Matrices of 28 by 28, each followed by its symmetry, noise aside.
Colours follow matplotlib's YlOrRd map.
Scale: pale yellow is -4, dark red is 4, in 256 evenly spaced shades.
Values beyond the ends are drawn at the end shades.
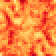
same after a half turn.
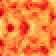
mirrored top to bottom.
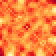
symmetric.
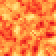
symmetric.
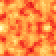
mirrored top to bottom.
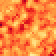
symmetric.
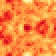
mirrored top to bottom.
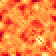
symmetric.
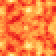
mirrored top to bottom.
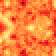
mirrored top to bottom.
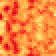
mirrored top to bottom.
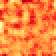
antisymmetric.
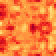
mirrored top to bottom.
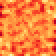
same after a half turn.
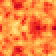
mirrored top to bottom.
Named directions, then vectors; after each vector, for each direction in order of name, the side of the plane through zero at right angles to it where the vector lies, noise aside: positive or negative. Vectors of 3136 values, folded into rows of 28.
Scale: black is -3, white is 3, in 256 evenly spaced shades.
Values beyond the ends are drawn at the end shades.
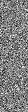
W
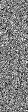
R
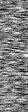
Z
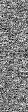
positive, negative, negative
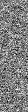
negative, positive, negative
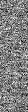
positive, positive, positive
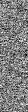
positive, negative, negative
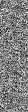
negative, negative, negative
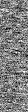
negative, negative, negative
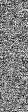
negative, positive, positive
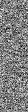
negative, negative, negative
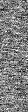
positive, negative, positive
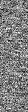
positive, positive, positive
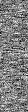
negative, negative, positive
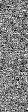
negative, negative, positive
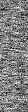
positive, negative, positive
